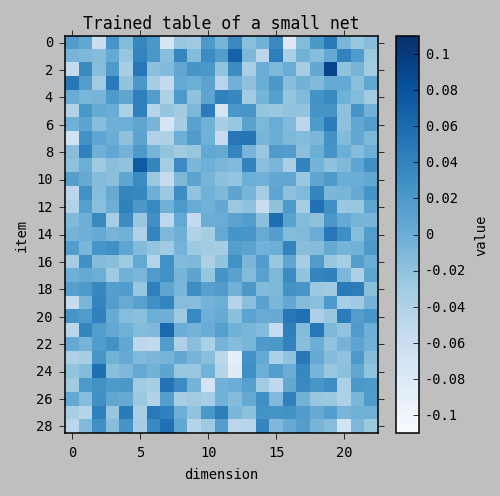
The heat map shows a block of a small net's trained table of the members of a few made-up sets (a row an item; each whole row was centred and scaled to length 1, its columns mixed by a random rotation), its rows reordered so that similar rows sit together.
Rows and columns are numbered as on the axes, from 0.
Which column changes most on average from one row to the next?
0
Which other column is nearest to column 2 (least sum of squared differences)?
16
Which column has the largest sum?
19
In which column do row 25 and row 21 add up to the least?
15
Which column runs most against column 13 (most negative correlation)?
11
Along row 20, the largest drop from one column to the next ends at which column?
18
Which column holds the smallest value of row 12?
14
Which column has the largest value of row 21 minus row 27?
1
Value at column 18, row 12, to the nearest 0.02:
0.06
